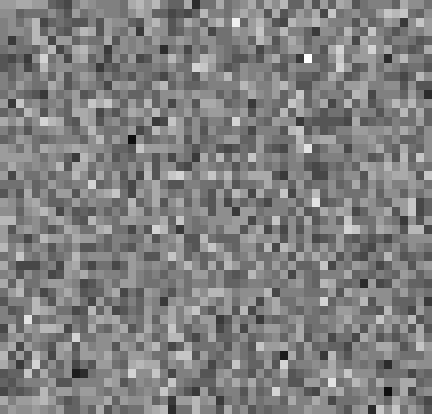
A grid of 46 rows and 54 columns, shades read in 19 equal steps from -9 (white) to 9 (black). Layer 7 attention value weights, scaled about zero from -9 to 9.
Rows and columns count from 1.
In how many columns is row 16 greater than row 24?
22
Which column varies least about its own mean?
16
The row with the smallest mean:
20
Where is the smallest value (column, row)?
39, 7
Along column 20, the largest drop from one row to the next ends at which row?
15
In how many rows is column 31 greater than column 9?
16
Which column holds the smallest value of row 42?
17
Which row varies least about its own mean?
31
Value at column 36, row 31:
-2
